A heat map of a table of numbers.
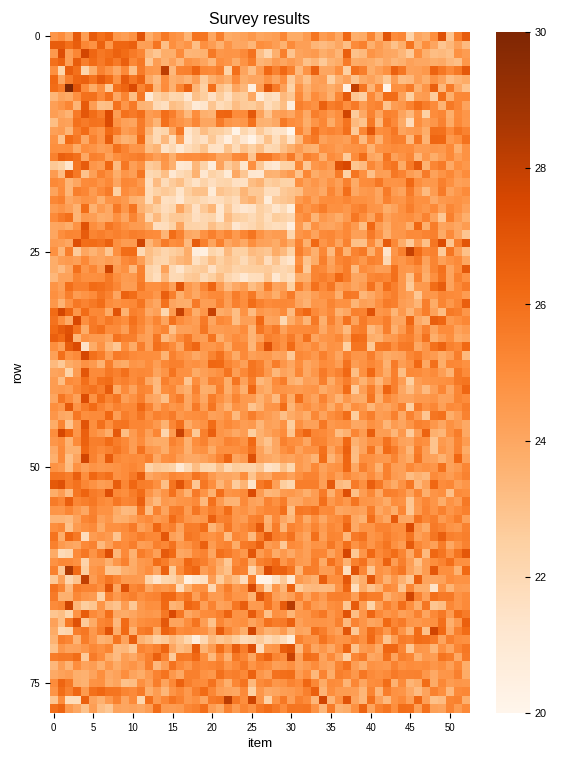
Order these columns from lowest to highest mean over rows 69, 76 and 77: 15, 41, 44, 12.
41, 44, 12, 15
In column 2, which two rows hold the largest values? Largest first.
6, 62
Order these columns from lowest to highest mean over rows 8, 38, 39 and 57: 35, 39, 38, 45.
38, 39, 35, 45
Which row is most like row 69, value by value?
60
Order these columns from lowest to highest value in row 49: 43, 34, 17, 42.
17, 42, 43, 34
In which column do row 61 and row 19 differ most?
27
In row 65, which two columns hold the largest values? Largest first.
45, 26
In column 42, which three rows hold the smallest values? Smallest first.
6, 25, 26
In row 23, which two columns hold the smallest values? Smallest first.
30, 52
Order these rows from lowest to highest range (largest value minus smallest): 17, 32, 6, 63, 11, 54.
54, 17, 32, 11, 63, 6
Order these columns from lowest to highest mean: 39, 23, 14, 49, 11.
23, 14, 39, 49, 11
